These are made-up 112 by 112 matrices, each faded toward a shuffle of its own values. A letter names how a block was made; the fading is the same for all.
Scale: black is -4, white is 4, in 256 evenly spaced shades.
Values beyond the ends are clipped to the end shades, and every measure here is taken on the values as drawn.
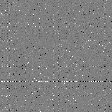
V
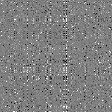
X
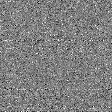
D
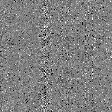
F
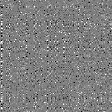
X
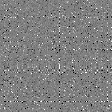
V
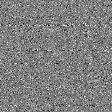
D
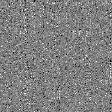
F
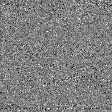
D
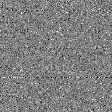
D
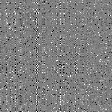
X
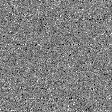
D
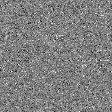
D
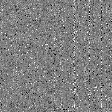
F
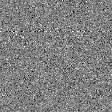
D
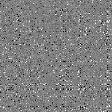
V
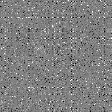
V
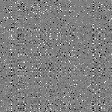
X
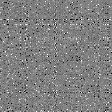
V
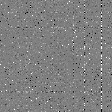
V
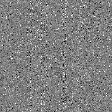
F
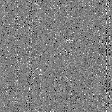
F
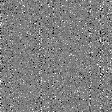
F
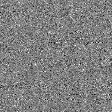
D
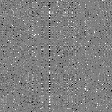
X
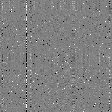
X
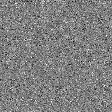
D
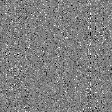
F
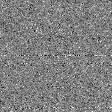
D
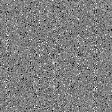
F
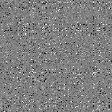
V
